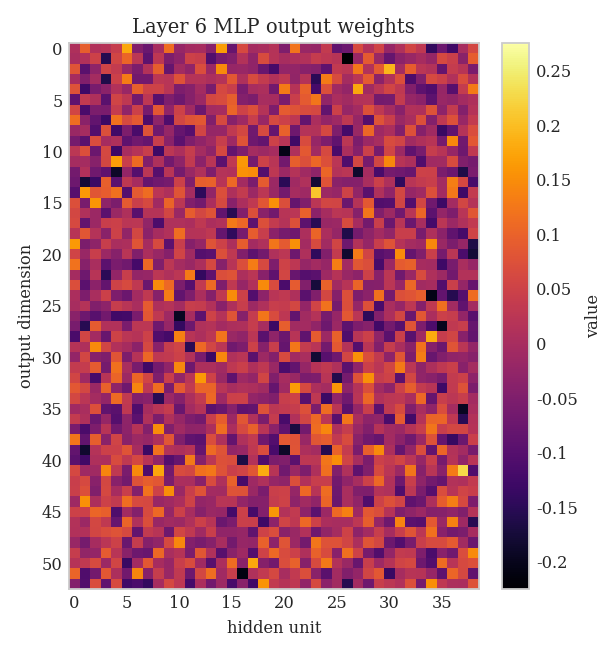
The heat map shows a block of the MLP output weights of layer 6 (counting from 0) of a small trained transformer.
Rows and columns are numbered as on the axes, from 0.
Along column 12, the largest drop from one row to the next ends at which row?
14
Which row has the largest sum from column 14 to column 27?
19
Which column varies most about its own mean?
23
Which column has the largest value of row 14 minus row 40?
1
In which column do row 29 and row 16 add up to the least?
15
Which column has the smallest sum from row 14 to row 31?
35
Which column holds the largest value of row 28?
34
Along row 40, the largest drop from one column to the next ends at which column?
16
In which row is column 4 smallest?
12
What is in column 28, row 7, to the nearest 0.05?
-0.1
